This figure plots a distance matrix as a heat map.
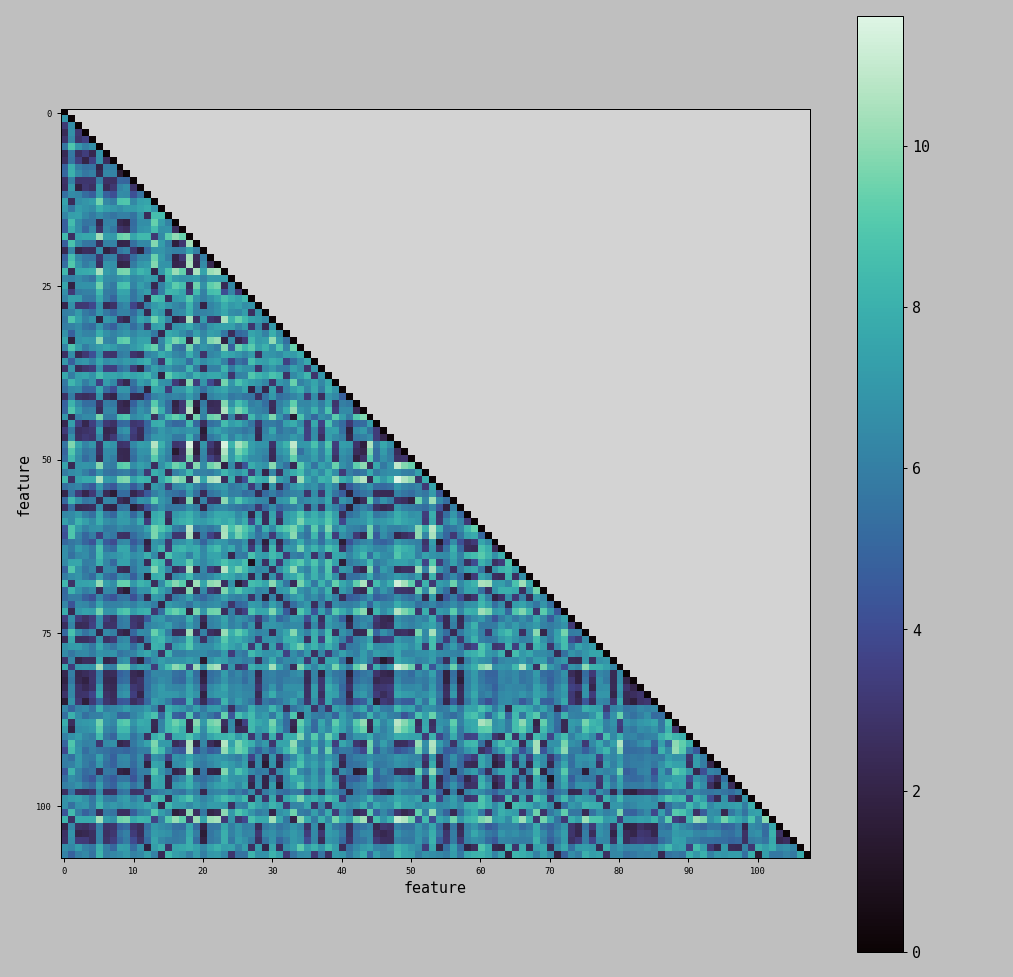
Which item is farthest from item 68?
48
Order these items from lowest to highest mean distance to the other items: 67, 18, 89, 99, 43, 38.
67, 43, 99, 89, 38, 18
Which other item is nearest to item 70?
96
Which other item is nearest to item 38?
14
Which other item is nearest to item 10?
57
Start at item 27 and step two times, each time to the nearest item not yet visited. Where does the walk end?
40
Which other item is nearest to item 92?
60
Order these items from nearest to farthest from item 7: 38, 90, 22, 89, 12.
12, 90, 89, 22, 38
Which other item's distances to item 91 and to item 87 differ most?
34
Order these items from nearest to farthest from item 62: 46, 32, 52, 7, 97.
97, 52, 7, 46, 32
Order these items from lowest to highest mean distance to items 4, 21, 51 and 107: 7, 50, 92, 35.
7, 35, 50, 92
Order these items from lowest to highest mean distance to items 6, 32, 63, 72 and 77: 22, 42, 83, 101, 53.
83, 53, 42, 101, 22
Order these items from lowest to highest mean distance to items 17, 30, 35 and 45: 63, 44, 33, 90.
90, 63, 44, 33
